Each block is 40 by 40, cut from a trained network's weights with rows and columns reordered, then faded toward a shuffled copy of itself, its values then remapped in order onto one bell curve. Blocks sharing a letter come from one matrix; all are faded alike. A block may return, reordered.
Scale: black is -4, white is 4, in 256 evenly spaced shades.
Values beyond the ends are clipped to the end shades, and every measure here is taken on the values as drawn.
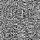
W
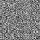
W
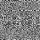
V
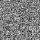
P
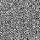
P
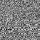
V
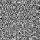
W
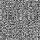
W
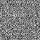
P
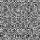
W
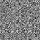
P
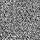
P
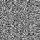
P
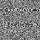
V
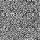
P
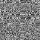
V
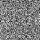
P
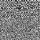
V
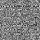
V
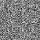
P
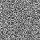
W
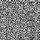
V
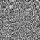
W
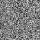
P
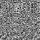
P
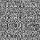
W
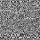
V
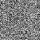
P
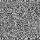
V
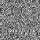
W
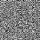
P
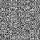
P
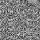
P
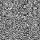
P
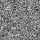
V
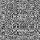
W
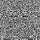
V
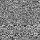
V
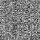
P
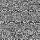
V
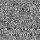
V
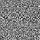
V
